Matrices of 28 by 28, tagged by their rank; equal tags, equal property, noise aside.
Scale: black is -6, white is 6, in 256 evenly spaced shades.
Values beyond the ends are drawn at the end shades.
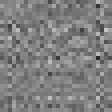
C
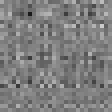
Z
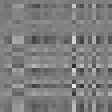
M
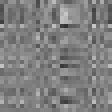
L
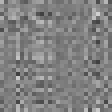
Z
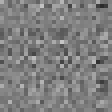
C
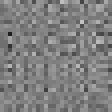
Z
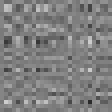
L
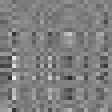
L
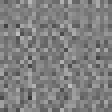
C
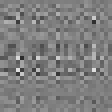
L
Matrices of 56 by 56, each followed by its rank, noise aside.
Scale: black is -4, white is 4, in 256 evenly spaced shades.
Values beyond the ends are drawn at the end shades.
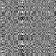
three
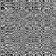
four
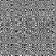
five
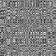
four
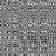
three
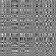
three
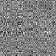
five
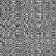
four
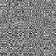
five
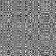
three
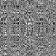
four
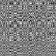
four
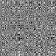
four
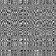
three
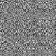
five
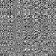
five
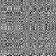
three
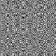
five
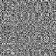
six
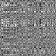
four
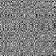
four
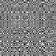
three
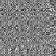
five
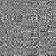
six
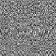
five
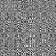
five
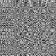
six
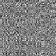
five
